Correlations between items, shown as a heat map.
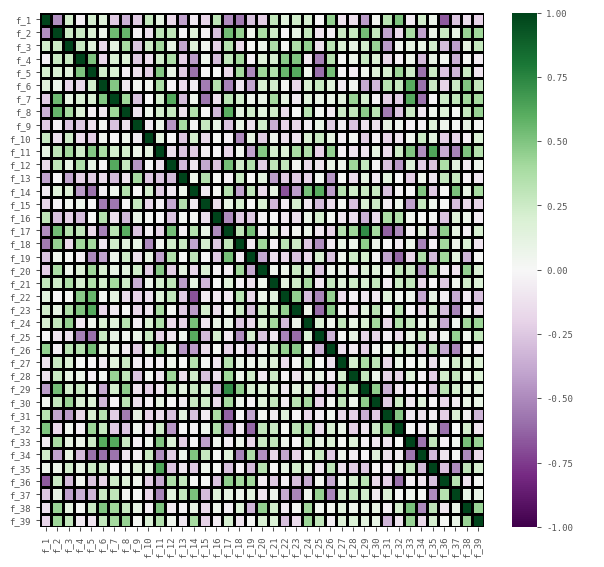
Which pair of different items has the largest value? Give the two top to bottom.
f_17, f_29
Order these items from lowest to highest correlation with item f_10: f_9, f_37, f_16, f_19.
f_37, f_9, f_16, f_19
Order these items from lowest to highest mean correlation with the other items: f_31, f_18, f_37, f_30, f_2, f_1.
f_31, f_1, f_37, f_18, f_30, f_2
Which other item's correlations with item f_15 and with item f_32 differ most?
f_6
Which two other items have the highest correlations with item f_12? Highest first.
f_7, f_17
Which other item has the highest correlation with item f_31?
f_32
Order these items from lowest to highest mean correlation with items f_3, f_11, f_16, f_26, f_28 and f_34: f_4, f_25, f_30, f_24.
f_25, f_4, f_30, f_24
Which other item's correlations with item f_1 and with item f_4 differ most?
f_18
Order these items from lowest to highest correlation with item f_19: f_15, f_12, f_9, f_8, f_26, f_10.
f_26, f_9, f_15, f_10, f_8, f_12
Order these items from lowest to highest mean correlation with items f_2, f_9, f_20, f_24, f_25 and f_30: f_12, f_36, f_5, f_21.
f_12, f_36, f_5, f_21
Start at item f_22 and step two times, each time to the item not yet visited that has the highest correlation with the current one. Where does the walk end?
f_23
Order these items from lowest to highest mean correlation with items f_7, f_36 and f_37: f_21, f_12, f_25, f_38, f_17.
f_21, f_38, f_25, f_17, f_12
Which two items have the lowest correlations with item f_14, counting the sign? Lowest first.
f_22, f_5
